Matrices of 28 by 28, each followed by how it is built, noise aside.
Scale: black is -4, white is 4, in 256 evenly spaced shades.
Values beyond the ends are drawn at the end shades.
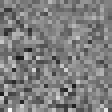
lower triangular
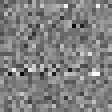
uneven rows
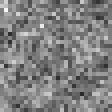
smooth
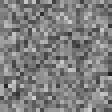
repeating rows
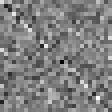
diagonal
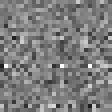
uneven rows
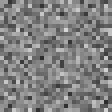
repeating rows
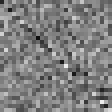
diagonal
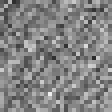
Hankel
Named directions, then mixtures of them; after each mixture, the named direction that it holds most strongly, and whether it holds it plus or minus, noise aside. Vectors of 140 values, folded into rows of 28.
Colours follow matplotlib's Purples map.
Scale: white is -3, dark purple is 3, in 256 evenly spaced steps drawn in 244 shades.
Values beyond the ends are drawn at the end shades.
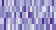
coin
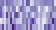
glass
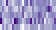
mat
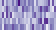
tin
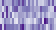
tin, plus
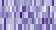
coin, plus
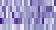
glass, minus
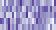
coin, minus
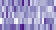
mat, minus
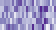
tin, plus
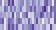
coin, minus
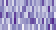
coin, plus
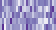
tin, minus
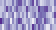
glass, minus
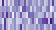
coin, plus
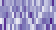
coin, plus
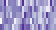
mat, minus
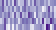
coin, plus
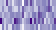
mat, plus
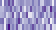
coin, minus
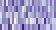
mat, minus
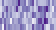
tin, plus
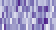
tin, plus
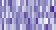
tin, minus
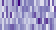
tin, plus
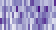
glass, minus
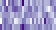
mat, minus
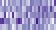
glass, minus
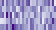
glass, plus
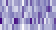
mat, plus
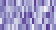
tin, minus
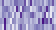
coin, plus
